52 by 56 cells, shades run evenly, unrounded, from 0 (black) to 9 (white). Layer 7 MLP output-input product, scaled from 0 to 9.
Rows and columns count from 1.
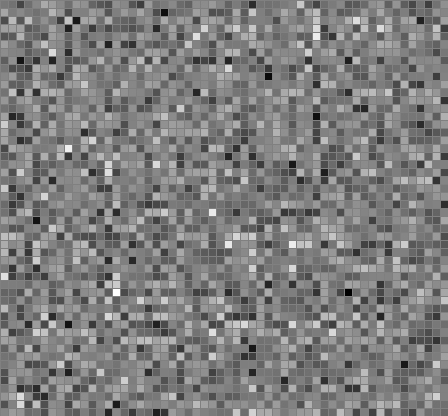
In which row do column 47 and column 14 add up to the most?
22
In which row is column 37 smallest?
21
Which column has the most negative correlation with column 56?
40
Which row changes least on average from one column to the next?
26
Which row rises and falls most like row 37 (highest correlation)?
8
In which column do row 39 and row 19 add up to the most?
9
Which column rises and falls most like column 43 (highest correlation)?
30
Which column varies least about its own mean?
35
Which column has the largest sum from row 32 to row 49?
15
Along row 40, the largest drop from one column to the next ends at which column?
7
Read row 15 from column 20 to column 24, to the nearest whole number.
6 7 5 4 3
